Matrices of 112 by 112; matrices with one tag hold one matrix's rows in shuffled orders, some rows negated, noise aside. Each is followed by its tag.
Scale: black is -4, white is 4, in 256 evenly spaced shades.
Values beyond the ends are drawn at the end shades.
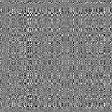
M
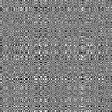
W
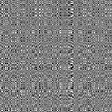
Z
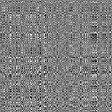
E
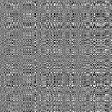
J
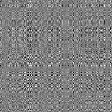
M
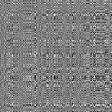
J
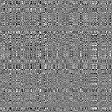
E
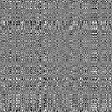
E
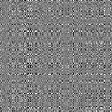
M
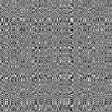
Z
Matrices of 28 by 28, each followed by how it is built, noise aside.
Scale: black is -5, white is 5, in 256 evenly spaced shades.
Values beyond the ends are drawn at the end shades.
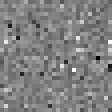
sparse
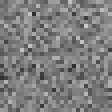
repeating columns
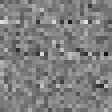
uneven rows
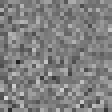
lower triangular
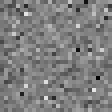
sparse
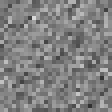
Hankel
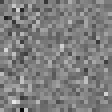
uneven columns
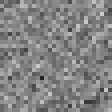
Hankel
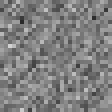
Hankel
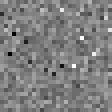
sparse
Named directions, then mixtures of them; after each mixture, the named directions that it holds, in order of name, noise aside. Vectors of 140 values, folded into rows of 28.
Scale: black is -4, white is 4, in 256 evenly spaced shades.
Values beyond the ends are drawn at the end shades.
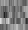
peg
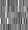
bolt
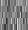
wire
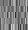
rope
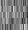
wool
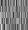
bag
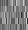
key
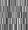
wire.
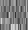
peg, rope.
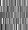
bag, wire.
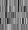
bolt.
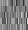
key.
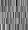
bag, rope.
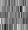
peg, wire, wool.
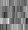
peg.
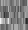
peg.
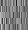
bag.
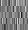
key, wire.
